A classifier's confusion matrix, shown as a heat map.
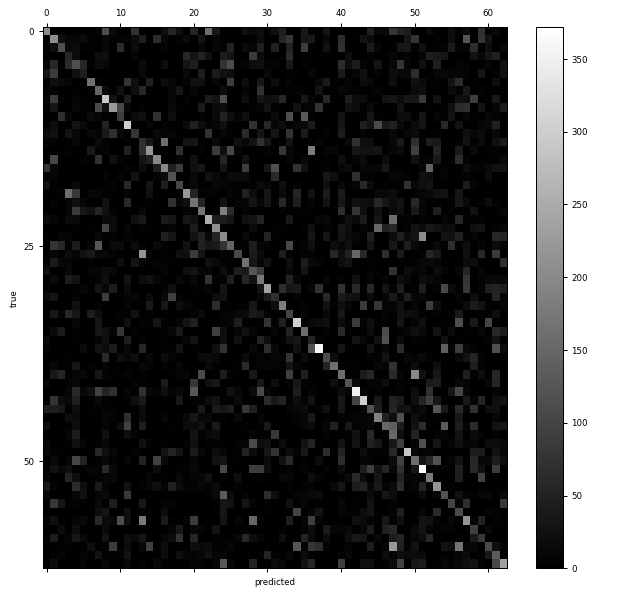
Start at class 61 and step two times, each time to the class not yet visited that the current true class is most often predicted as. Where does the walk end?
54
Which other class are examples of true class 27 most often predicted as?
62
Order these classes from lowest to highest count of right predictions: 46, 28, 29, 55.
55, 28, 46, 29
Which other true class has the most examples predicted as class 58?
8
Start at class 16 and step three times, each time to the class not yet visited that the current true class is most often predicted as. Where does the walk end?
18
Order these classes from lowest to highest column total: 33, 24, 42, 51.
33, 42, 51, 24
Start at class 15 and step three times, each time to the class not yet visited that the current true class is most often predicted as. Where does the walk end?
13
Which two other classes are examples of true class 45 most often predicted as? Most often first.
48, 11
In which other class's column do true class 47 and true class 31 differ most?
17
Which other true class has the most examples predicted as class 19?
3
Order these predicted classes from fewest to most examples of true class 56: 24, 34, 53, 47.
47, 24, 53, 34
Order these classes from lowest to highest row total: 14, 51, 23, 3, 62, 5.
5, 3, 23, 62, 14, 51
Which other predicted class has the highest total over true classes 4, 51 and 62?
24
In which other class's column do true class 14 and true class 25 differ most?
36
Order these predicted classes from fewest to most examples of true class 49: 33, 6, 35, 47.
6, 33, 35, 47
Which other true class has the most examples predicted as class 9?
60
